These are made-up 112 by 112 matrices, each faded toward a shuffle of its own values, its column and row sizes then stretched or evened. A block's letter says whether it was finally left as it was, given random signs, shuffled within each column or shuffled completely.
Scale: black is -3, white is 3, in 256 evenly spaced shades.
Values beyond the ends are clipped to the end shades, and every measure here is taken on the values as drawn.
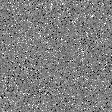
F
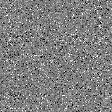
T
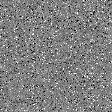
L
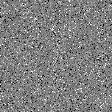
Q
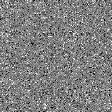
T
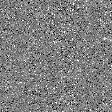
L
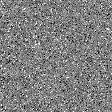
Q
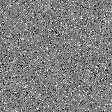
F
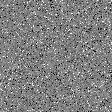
F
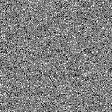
T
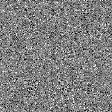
T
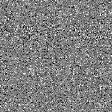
T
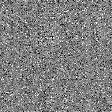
T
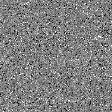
T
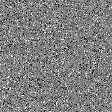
Q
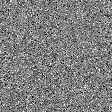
F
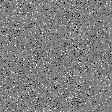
Q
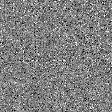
T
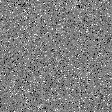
Q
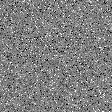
F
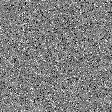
F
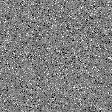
Q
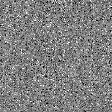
T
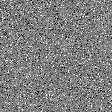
F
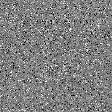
T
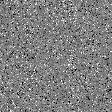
Q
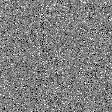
Q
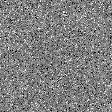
Q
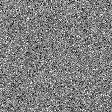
F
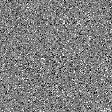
T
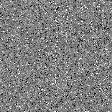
Q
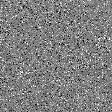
Q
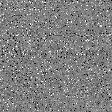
T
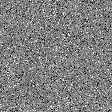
F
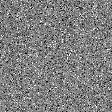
Q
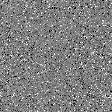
L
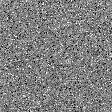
F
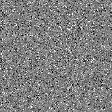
T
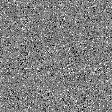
L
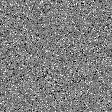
F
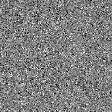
T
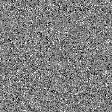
L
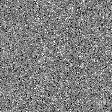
Q
